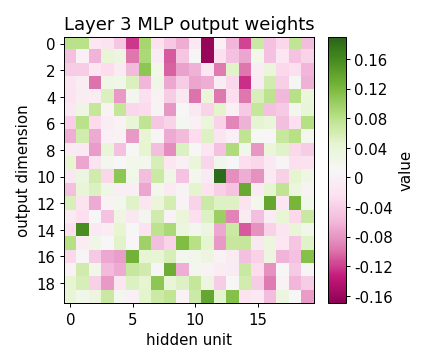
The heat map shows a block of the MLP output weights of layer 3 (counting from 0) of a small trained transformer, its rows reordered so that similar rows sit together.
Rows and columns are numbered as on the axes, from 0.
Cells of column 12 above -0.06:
16
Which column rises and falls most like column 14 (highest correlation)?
17
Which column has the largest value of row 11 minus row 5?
14
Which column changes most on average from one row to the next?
12
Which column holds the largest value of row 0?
6
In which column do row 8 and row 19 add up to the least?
19
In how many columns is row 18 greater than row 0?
11
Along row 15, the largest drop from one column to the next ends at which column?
7
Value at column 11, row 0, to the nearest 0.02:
-0.16
